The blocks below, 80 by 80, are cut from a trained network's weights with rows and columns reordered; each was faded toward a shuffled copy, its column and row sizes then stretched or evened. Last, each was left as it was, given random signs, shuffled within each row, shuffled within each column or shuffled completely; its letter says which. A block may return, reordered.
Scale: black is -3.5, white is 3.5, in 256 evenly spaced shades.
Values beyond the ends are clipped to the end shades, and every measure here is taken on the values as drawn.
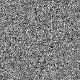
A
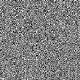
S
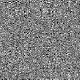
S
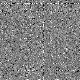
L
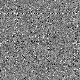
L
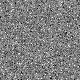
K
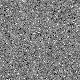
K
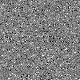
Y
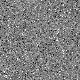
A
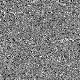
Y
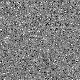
Y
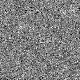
Y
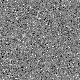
K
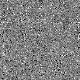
L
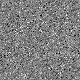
Y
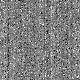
A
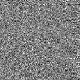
S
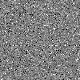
Y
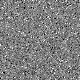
Y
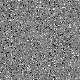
A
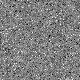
K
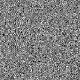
S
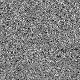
Y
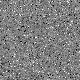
K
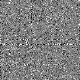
L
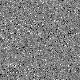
Y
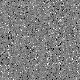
A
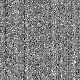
A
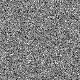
A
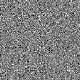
S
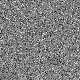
K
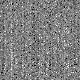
S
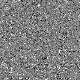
L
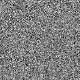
L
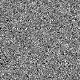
Y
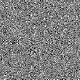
S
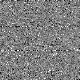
L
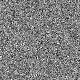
K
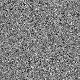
Y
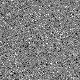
Y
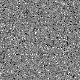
L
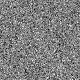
K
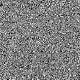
L
